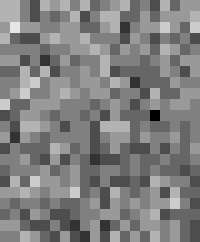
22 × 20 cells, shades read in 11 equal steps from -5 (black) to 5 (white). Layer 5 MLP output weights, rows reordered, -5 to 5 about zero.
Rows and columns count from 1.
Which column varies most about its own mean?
16
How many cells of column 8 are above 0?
8
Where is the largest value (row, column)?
3, 2
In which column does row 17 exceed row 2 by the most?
4
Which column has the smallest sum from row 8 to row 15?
14
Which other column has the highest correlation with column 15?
1
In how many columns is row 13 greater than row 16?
11
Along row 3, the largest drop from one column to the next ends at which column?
13
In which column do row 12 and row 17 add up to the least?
10
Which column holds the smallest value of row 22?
9
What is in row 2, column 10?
0
